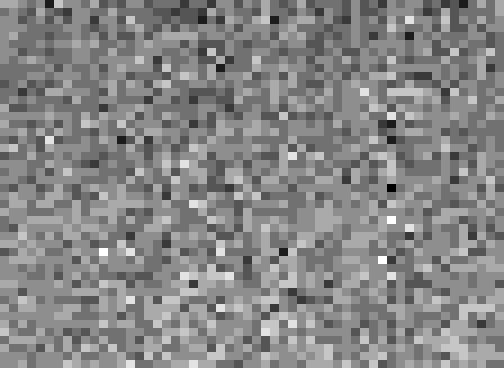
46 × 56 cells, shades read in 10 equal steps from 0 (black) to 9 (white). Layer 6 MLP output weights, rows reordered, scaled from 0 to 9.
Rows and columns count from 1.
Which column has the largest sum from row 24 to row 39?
12
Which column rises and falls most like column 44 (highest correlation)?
9
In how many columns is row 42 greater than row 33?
26
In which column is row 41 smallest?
54
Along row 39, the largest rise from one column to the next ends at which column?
25
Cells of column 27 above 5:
8
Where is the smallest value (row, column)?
24, 44
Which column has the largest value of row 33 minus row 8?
43
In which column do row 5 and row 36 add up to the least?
46
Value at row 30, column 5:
4
